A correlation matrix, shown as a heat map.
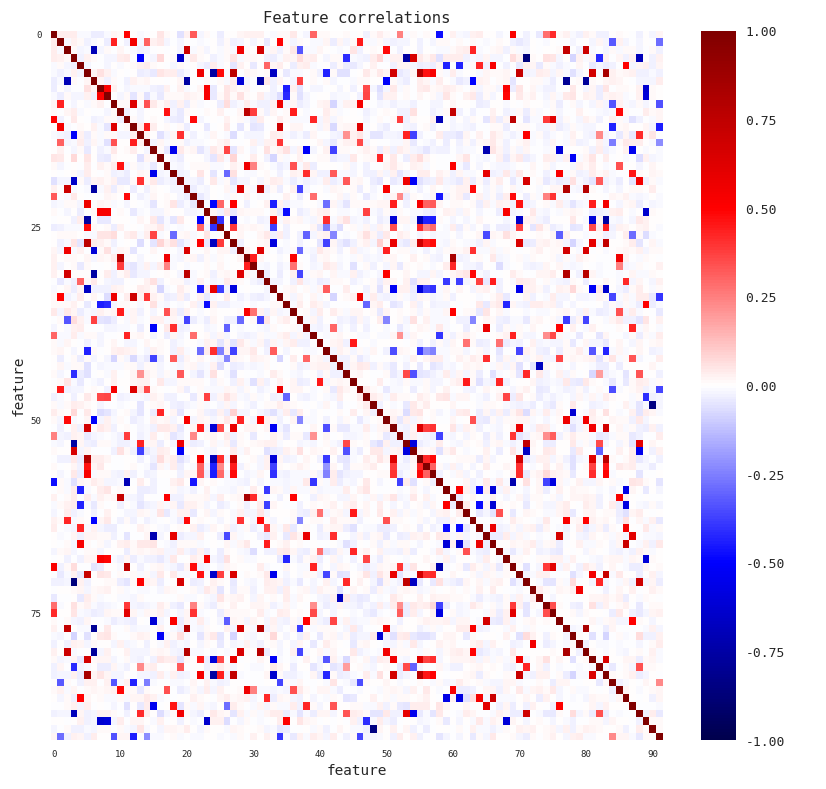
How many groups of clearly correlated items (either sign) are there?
14
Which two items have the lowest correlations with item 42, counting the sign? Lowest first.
15, 26
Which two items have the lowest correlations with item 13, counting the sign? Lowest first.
3, 54
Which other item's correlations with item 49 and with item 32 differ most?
78
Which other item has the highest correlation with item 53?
71
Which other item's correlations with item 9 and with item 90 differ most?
48
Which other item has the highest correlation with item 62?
45
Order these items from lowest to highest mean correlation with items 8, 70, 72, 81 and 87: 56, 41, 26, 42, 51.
41, 26, 42, 56, 51
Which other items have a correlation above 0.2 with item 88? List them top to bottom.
13, 19, 44, 53, 71, 82
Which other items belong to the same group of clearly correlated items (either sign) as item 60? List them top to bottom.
10, 17, 29, 30, 36, 85
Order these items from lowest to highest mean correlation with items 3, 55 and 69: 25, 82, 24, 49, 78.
24, 82, 78, 49, 25
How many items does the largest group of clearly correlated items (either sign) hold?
14
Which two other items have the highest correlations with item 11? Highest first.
69, 75
